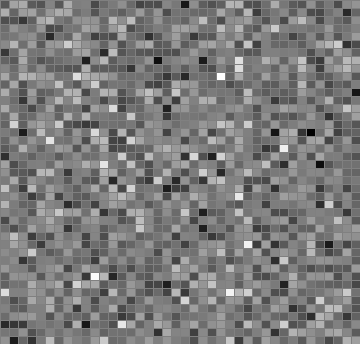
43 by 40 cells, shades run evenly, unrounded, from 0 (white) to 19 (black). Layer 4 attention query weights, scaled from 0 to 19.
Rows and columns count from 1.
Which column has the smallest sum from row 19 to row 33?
27
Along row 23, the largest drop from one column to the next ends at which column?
18
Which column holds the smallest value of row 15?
15
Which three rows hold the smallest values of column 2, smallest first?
16, 30, 6
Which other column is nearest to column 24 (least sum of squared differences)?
4
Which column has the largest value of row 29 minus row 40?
23
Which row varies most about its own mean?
17
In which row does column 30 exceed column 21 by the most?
38
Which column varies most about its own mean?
11
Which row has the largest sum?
5
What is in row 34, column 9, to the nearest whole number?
10
